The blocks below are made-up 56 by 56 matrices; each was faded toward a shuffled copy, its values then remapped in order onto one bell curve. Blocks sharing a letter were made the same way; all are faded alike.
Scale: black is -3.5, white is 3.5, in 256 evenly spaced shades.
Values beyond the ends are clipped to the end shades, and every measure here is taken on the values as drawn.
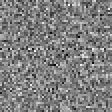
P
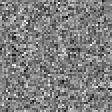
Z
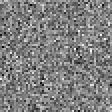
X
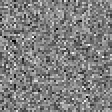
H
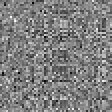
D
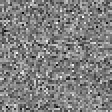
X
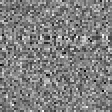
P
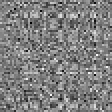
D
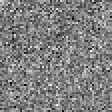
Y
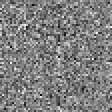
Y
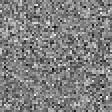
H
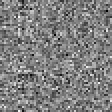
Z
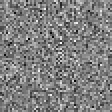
H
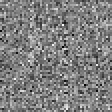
Y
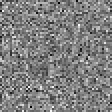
Z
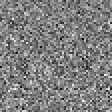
X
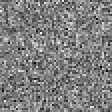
X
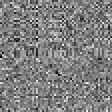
D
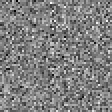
H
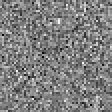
H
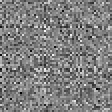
D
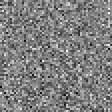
Y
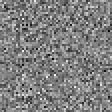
Y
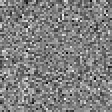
Z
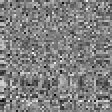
D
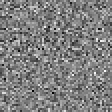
P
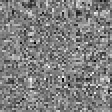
Z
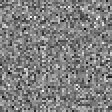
X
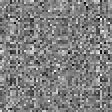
D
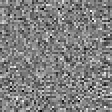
Z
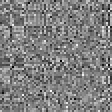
D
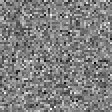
P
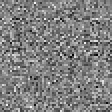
P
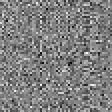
D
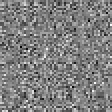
D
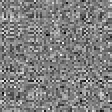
D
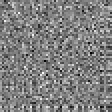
D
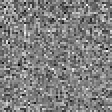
Y
